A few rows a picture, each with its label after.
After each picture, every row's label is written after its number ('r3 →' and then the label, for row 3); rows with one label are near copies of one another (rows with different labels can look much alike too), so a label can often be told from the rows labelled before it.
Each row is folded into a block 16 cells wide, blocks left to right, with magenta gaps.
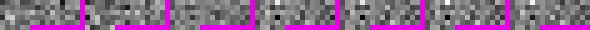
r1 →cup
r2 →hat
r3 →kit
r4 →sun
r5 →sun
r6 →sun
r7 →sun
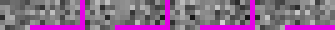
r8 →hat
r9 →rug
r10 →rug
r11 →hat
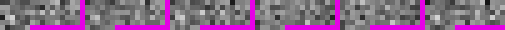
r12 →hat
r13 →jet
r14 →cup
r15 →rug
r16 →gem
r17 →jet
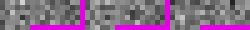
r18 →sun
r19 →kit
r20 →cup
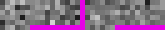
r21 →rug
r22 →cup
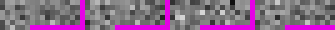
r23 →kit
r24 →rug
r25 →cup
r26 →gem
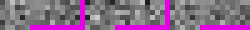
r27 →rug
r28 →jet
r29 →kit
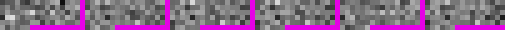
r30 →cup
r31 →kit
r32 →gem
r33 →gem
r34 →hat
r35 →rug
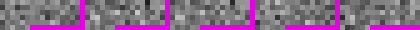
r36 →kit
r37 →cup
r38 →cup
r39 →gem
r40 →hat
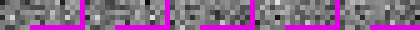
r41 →jet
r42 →jet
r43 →kit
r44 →gem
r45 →rug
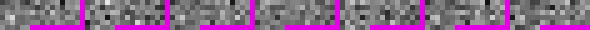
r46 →cup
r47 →gem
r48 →jet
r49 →rug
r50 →kit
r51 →jet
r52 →hat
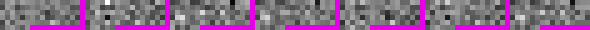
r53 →kit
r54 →sun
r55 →cup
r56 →cup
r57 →kit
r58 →gem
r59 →cup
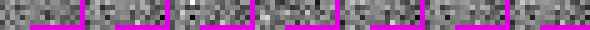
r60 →kit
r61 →rug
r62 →sun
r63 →cup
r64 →rug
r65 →rug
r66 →rug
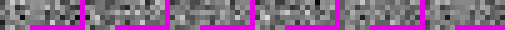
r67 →rug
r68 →hat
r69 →jet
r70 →cup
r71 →sun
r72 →rug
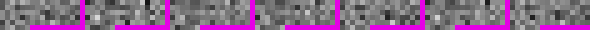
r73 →kit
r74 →jet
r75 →hat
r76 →hat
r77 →kit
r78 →jet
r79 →kit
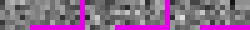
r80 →rug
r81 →hat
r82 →cup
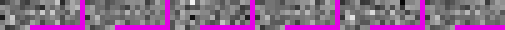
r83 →hat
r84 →hat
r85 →sun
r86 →hat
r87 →cup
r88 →hat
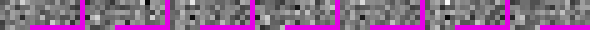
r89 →gem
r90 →jet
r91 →sun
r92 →hat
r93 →sun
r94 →sun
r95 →hat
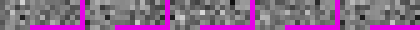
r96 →sun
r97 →rug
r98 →cup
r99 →cup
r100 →rug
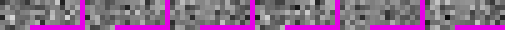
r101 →jet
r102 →hat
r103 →rug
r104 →hat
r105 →kit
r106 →rug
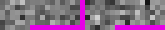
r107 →gem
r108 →jet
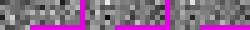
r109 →hat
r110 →sun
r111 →sun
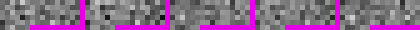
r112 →gem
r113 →rug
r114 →jet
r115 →rug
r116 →jet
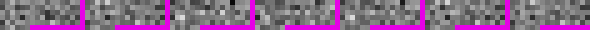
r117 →kit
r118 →gem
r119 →cup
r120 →hat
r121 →cup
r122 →gem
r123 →gem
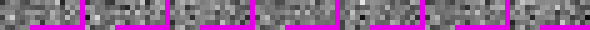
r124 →jet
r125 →hat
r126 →rug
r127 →hat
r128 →sun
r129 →hat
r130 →rug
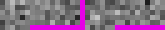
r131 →rug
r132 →cup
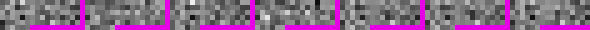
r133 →gem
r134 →hat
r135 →sun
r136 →cup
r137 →kit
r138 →kit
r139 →rug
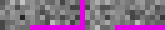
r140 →gem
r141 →kit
